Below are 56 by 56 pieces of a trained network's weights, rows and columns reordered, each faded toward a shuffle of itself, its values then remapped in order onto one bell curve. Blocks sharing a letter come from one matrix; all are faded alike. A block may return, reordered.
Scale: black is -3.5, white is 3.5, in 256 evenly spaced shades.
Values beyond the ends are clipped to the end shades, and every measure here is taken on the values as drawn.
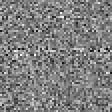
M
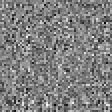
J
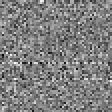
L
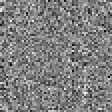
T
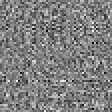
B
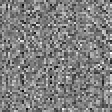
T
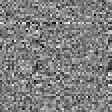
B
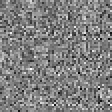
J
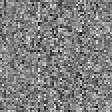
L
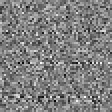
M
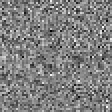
J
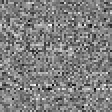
M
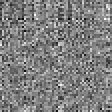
B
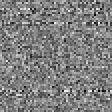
M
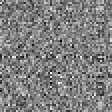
B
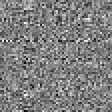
B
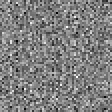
T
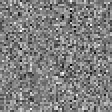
L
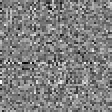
B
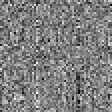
T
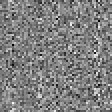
L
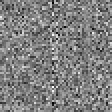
L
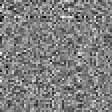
B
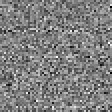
M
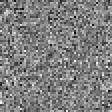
L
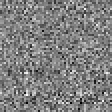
J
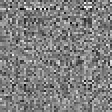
B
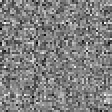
J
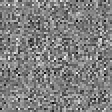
J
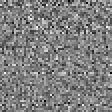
M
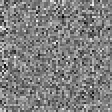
L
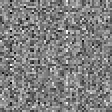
T
